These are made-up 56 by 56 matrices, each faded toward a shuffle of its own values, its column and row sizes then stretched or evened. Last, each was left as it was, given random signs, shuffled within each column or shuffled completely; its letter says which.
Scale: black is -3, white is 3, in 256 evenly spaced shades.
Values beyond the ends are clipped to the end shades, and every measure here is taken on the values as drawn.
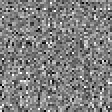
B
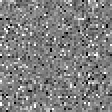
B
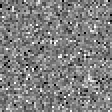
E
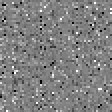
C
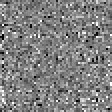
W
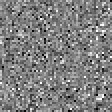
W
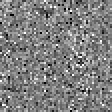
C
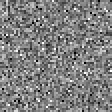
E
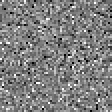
E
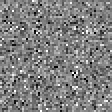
W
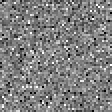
E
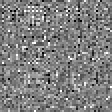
B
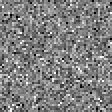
E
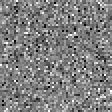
C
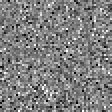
E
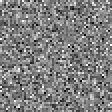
E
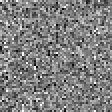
C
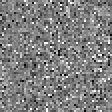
C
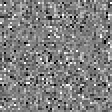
B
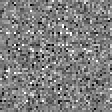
W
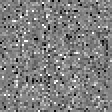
C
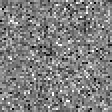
E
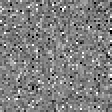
C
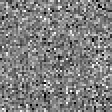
C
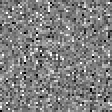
C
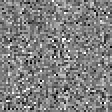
W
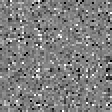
W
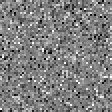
E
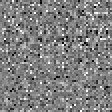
B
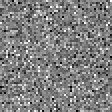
E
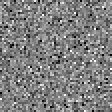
E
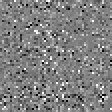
B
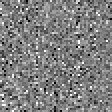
C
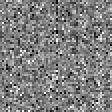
C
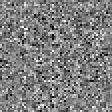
W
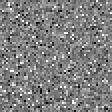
E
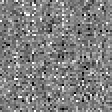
B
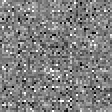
B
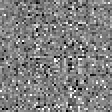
B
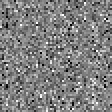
C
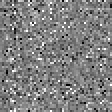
W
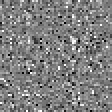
B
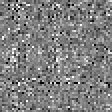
B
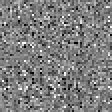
W
